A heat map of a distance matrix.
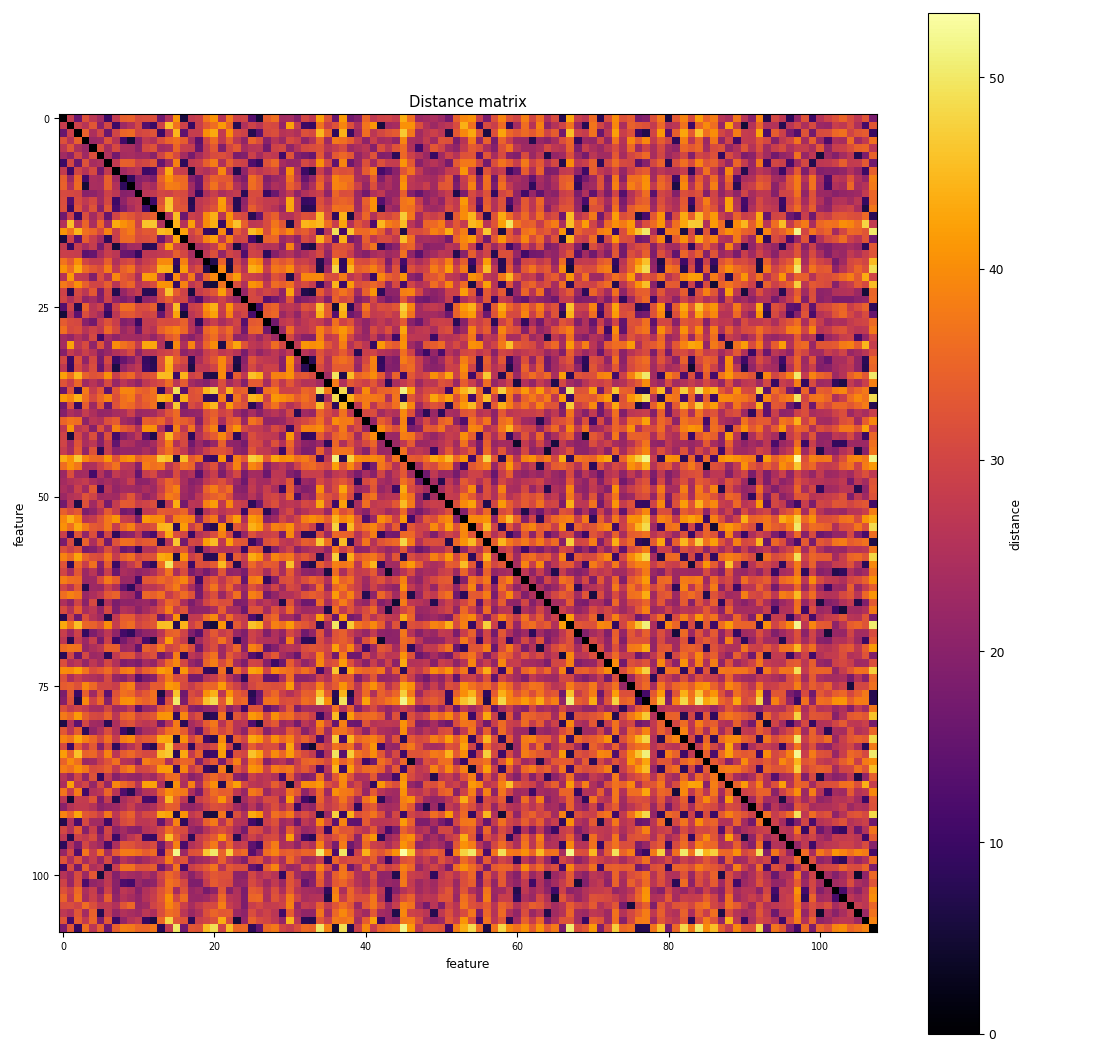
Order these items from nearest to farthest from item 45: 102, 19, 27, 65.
19, 102, 65, 27
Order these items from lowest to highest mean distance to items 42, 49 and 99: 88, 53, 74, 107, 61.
74, 107, 88, 61, 53
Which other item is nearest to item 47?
4
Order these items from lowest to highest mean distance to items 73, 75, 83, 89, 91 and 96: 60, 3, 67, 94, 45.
60, 94, 3, 67, 45
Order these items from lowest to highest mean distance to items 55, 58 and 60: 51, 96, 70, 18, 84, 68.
84, 68, 18, 96, 70, 51
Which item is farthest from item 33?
14
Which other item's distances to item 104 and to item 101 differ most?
75
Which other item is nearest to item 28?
72
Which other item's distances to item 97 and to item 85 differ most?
46
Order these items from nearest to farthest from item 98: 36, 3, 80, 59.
3, 59, 80, 36
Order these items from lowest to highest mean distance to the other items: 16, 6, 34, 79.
6, 16, 79, 34
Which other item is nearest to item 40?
63
